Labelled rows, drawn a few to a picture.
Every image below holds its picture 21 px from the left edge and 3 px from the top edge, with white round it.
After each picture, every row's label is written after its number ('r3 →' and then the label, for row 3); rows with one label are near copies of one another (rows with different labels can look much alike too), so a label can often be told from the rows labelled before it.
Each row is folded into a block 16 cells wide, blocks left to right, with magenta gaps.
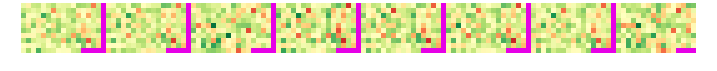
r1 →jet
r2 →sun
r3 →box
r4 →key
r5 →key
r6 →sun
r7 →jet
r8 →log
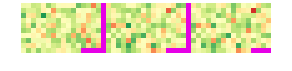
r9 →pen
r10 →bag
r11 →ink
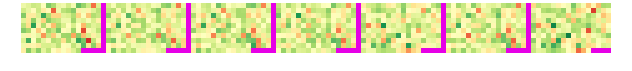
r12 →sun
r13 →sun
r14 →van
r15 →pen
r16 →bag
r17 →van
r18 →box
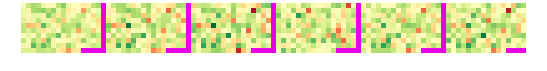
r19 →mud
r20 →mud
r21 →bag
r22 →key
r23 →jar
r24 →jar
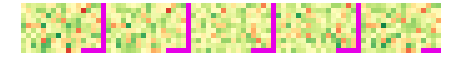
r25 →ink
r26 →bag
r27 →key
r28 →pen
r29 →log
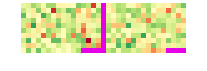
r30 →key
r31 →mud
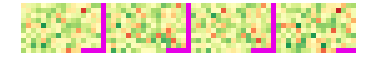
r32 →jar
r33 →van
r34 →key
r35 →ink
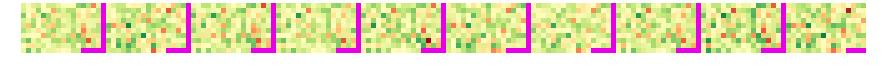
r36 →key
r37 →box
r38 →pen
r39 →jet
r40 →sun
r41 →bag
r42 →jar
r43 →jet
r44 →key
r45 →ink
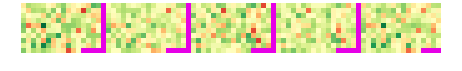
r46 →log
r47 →bag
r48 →key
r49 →key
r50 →log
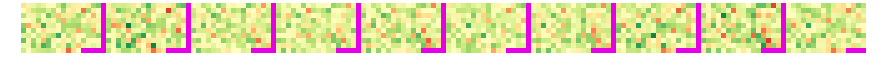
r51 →jar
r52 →log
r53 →sun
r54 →pen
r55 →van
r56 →bag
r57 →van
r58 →jar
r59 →van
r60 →mud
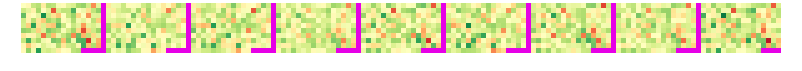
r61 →jet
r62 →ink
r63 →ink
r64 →pen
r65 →sun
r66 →log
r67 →van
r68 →key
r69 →jet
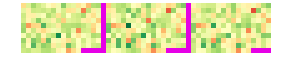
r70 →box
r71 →bag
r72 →ink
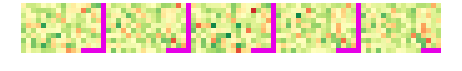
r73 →bag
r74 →sun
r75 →bag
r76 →jet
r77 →jet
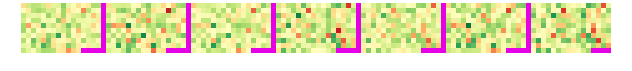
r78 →bag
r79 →ink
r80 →jar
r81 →van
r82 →sun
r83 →log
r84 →key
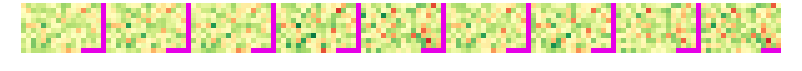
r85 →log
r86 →mud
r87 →jar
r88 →ink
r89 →pen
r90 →mud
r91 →bag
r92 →key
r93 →sun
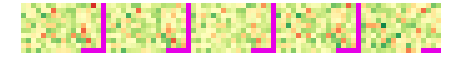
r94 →key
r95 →jet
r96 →pen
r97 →pen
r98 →log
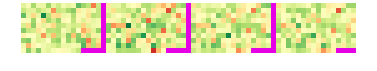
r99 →pen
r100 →jar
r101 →jar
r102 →bag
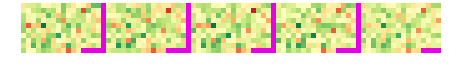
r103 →bag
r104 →mud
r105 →bag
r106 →jar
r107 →bag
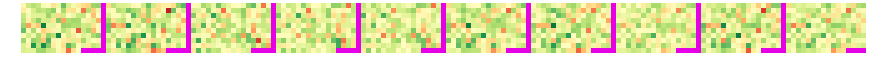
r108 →box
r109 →bag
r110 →sun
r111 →pen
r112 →pen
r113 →box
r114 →mud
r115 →jar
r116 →ink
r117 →jar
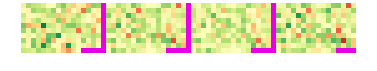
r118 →log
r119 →sun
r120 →jet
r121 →sun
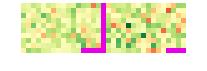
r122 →pen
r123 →log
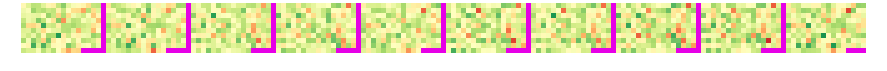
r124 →mud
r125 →log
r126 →jet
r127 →van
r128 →bag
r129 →key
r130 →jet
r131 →pen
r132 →sun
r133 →ink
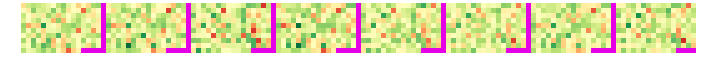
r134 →log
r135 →ink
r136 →van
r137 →log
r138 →van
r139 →sun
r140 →log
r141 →sun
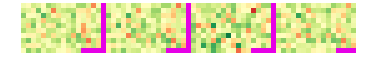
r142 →key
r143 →jet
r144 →ink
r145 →pen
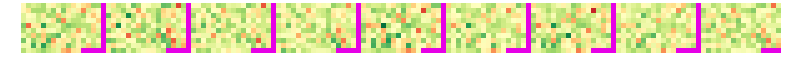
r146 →log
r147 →van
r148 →sun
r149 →van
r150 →log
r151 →log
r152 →box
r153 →jar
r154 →sun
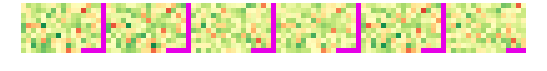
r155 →ink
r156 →bag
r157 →sun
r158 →jar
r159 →bag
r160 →sun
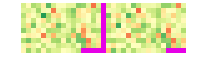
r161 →van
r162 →van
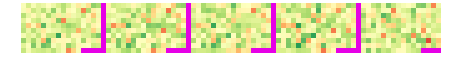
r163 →jar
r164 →jar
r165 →mud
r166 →log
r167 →sun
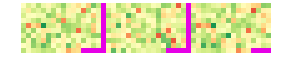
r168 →jar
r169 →van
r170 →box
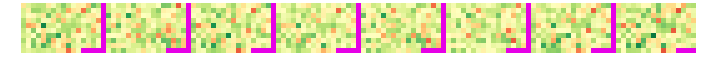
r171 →log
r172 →pen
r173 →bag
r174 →ink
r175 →pen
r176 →key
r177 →box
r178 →jar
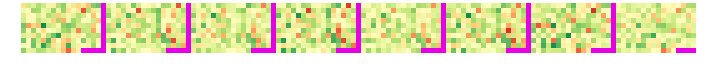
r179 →log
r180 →key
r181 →pen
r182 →key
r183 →jet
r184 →jet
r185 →jar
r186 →jar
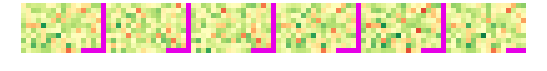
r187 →log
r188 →sun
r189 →key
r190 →ink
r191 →box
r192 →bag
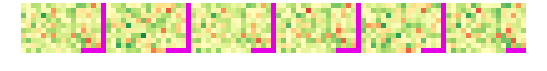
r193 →pen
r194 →mud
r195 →sun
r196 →key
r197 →bag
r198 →van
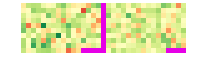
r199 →bag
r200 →pen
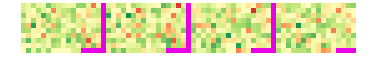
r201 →sun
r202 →pen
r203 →ink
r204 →log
